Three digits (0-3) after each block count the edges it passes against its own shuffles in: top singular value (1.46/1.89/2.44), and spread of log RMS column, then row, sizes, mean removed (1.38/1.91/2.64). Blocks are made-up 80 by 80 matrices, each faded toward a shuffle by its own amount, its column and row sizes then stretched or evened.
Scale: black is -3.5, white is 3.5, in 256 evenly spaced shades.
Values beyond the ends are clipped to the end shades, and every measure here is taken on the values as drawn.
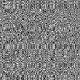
3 2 0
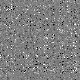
0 2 2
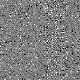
2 2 0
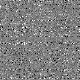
0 1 3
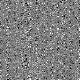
1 3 0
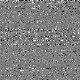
0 1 3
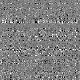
2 1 3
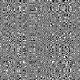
3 3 2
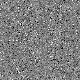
0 1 0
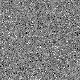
0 1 0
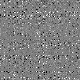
1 2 3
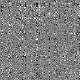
1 3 2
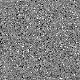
0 1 2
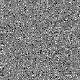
2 1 0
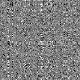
2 2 1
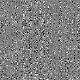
1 3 1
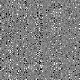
2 3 0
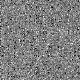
1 1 0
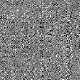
2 2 2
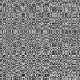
3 2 3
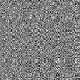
3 2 0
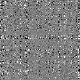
1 3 3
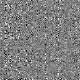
0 3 2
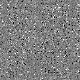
0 2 1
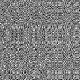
3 0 1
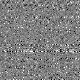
2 0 2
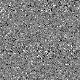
0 0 2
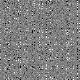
1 3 2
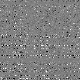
1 2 3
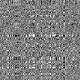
3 2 3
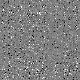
0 2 1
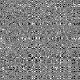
3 2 3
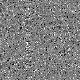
1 1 0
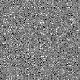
2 1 1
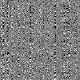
2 3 1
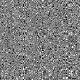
2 2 0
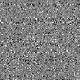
2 0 2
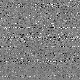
1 0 3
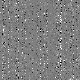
0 3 0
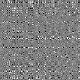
3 2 3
